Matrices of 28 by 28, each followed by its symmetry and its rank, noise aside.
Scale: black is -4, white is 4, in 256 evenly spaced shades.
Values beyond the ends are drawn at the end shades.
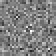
symmetric, rank seven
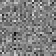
no symmetry, rank six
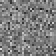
no symmetry, rank eight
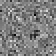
symmetric, rank six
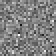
no symmetry, rank seven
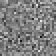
antisymmetric, rank eight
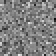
antisymmetric, rank eight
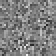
antisymmetric, rank eight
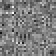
symmetric, rank six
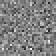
no symmetry, rank eight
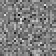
no symmetry, rank eight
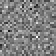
symmetric, rank six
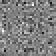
no symmetry, rank six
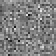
antisymmetric, rank eight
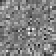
symmetric, rank six
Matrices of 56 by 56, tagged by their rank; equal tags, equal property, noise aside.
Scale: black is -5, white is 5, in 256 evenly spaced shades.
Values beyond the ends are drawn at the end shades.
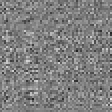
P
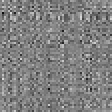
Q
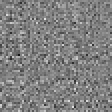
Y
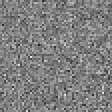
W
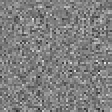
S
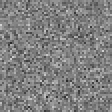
W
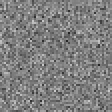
W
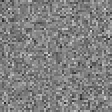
W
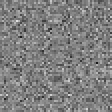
S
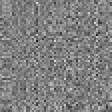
P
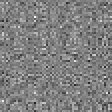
P
